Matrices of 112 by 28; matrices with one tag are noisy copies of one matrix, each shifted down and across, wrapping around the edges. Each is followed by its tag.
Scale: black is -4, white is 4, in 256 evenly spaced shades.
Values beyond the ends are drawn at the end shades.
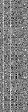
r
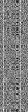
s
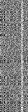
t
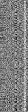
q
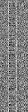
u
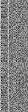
u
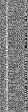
q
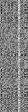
t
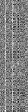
r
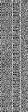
u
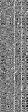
r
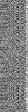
q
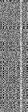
t
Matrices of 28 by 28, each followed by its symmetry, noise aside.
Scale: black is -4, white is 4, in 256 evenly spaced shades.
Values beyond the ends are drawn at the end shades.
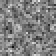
mirrored top to bottom.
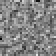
symmetric.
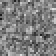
symmetric.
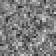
symmetric.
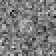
symmetric.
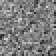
symmetric.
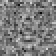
mirrored left to right.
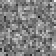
symmetric across the other diagonal.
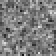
same after a half turn.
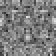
mirrored left to right.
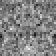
mirrored left to right.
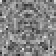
mirrored left to right.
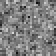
same after a half turn.
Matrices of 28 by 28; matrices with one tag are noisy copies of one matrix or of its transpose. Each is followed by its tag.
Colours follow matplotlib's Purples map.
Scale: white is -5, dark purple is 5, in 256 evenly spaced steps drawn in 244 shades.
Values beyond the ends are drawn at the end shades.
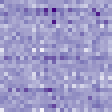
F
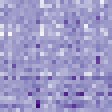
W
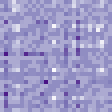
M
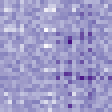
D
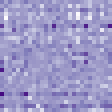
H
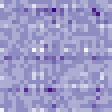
F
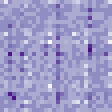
F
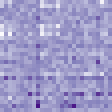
W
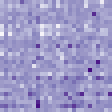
W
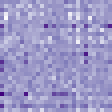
H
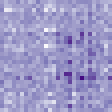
D
